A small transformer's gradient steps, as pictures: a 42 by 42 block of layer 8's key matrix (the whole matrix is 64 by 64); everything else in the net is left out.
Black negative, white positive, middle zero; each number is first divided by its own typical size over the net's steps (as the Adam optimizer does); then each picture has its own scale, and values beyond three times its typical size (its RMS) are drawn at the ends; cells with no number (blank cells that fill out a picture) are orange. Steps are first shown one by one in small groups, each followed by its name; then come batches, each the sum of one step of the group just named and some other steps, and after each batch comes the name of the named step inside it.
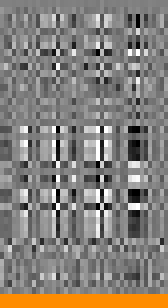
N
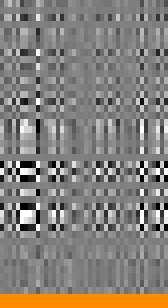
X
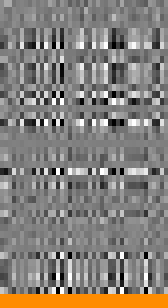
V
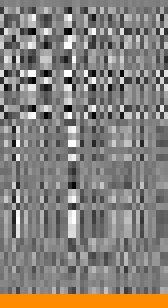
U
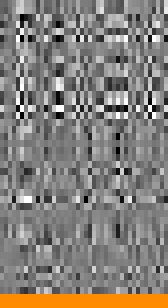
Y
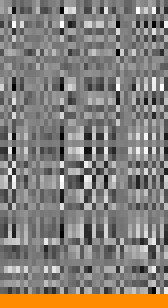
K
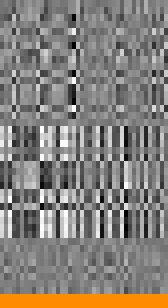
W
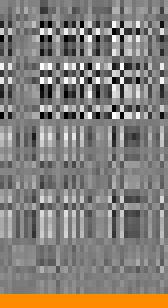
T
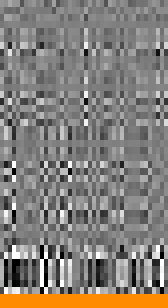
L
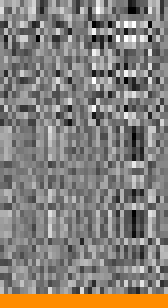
U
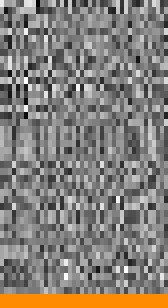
L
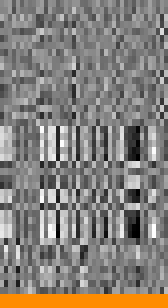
W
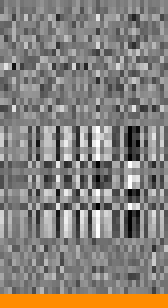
N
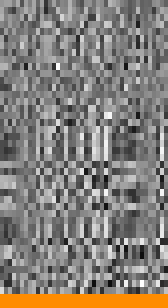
N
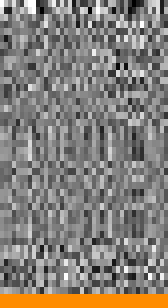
L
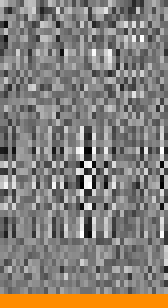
K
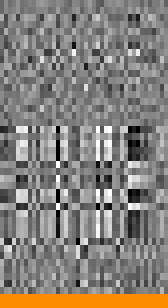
N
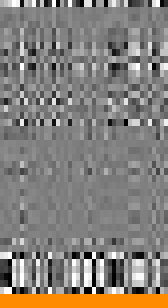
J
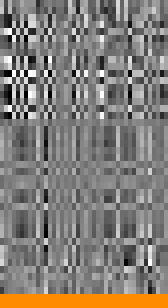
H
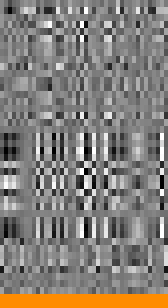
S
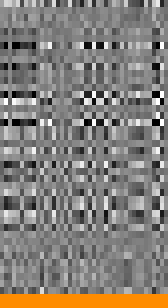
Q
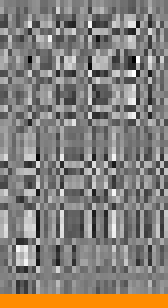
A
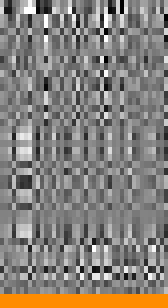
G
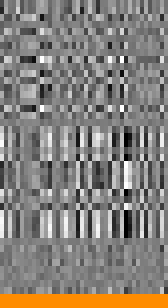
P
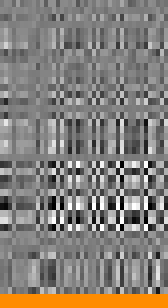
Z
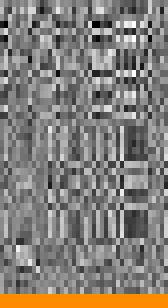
A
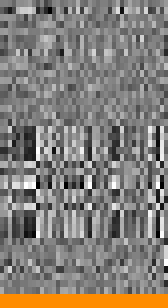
S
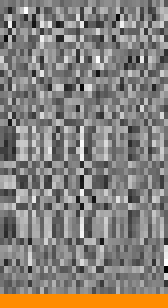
S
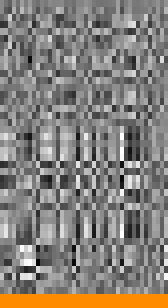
A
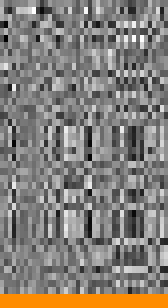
S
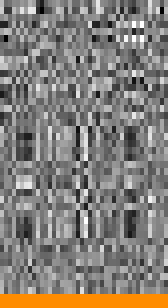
H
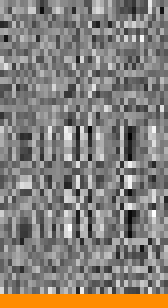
Z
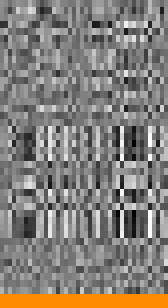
P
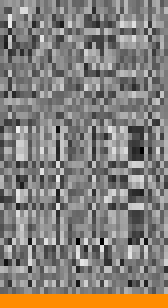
Q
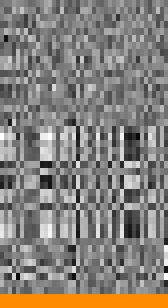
P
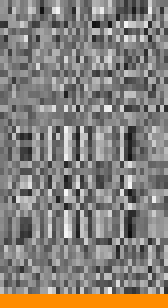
P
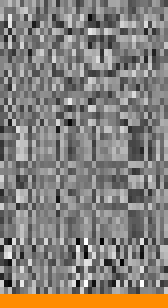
J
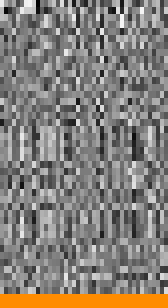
G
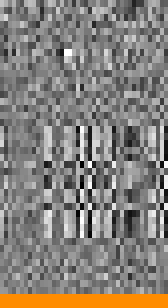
P
